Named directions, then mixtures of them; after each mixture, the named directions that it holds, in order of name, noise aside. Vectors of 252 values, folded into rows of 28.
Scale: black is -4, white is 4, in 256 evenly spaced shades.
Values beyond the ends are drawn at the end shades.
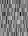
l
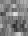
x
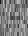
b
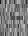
b.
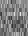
l, x.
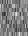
l, x.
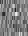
b, l, x.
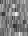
b, l, x.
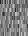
b, l.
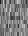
b.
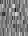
b, l, x.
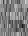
b, x.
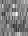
l, x.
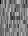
b.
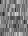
b, x.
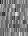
b, l, x.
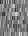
b, l, x.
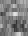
x.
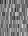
b, l.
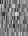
b, l, x.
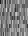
b, l.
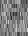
b, l, x.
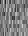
b, l.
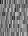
b, l.
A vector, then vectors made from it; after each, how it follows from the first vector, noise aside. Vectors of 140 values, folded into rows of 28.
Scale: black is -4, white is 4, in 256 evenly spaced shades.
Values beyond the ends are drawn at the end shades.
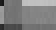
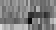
wrapped around.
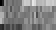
copied.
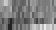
wrapped around.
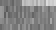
partly zeroed.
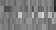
wrapped around, partly zeroed.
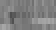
wrapped around, shrunk.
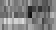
wrapped around.
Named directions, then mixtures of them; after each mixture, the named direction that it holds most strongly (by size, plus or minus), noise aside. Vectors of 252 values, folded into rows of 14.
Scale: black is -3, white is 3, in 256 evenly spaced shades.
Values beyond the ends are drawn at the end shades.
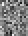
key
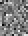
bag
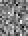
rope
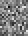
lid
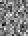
bag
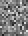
lid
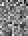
key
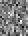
rope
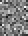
bag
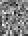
bag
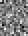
bag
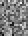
key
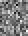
rope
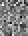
key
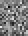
lid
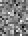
rope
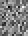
lid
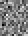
bag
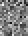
key
